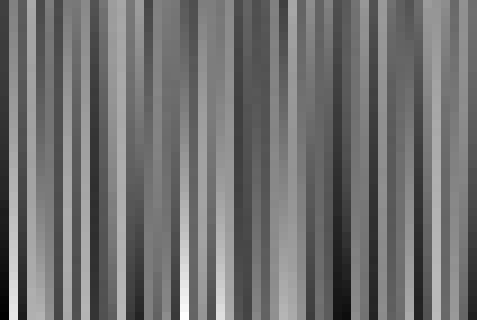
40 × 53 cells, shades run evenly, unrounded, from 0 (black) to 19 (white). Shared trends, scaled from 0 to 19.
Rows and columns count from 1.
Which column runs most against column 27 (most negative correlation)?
7
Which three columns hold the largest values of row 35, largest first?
21, 2, 25
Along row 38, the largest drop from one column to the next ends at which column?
3
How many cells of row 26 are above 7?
33
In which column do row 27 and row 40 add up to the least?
1
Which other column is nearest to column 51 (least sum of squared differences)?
34
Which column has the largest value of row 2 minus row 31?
16
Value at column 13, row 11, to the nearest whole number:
11
